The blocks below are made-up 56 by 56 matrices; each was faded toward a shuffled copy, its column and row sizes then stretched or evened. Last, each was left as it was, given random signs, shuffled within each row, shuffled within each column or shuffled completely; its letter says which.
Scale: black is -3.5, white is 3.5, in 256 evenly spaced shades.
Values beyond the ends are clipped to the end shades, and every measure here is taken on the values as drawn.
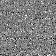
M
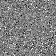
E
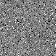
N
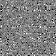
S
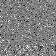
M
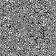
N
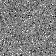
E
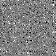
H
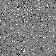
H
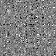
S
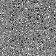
N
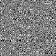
S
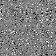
H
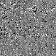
H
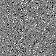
N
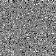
H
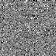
H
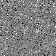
N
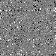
H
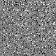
S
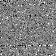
M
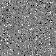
N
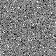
E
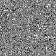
S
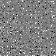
H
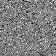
E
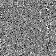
N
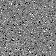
E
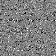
M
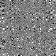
S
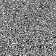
M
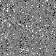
N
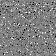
M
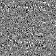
S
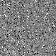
N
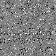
M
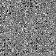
H
